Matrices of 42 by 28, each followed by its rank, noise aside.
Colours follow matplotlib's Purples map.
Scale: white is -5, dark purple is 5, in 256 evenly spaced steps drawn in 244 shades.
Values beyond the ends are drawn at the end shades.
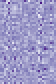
six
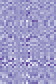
three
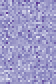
eight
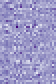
six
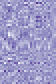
four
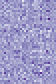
six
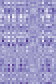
three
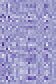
four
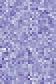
eight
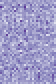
eight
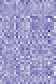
four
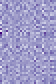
three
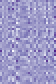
three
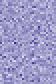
eight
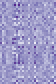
three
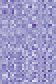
four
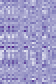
three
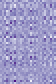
three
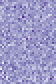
eight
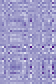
three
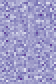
six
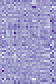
six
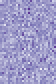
eight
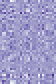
four
